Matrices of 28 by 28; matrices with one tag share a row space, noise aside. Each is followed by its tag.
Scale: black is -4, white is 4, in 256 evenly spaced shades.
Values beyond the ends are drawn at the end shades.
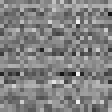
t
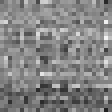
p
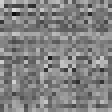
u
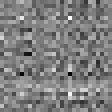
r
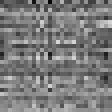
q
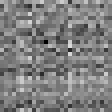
r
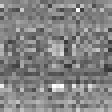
t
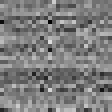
q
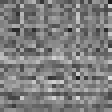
t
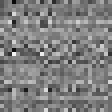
u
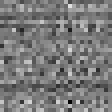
r
